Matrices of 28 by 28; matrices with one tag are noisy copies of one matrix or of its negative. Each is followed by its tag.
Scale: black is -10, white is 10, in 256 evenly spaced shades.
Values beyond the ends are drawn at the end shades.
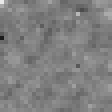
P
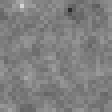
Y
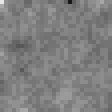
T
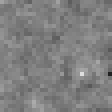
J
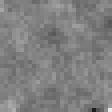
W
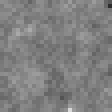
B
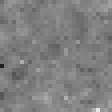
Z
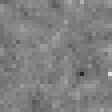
J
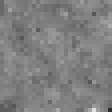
W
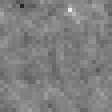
Y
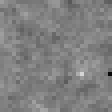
J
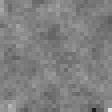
W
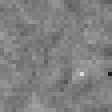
J
